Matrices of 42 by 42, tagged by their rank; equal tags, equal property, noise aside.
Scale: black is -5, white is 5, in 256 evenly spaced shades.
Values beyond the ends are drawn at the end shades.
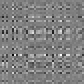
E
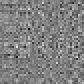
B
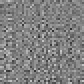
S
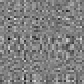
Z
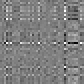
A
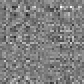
B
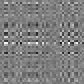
A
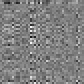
E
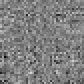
S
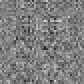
B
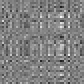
E
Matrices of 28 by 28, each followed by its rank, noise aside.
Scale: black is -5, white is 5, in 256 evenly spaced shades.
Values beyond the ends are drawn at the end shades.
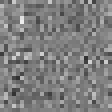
six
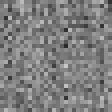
six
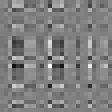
one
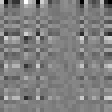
one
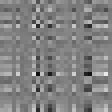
one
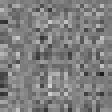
three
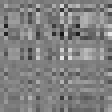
two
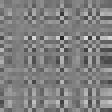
one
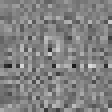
four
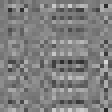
two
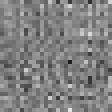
four
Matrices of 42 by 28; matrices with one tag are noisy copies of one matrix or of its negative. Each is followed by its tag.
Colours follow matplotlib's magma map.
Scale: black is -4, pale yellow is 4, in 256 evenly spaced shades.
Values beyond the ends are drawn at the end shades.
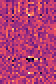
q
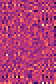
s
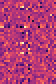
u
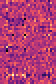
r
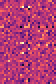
u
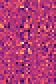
u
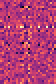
u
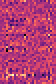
r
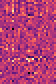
q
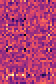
r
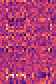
r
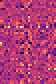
u
